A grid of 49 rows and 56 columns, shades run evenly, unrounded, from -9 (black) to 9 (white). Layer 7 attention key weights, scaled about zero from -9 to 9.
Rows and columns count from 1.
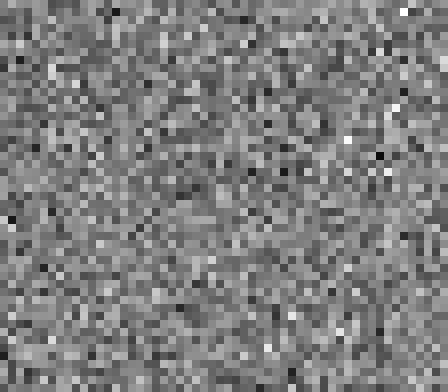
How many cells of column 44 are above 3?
8
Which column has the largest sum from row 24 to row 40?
31
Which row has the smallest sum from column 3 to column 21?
47
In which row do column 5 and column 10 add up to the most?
38
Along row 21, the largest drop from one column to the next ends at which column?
29
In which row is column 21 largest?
6
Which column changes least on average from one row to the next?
17
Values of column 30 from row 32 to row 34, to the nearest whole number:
3 -2 -2
